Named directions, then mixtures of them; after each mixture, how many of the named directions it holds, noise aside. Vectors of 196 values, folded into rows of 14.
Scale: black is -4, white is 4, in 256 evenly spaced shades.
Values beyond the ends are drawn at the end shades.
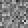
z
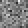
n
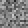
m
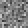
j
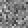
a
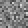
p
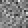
two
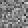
four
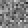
four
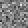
three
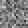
three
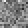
four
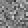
two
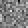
two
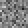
three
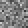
four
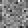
one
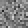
two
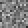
four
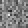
three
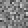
one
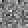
three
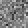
four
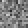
four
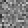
three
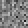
two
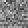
four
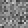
three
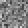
one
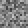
one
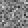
four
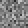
two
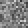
three
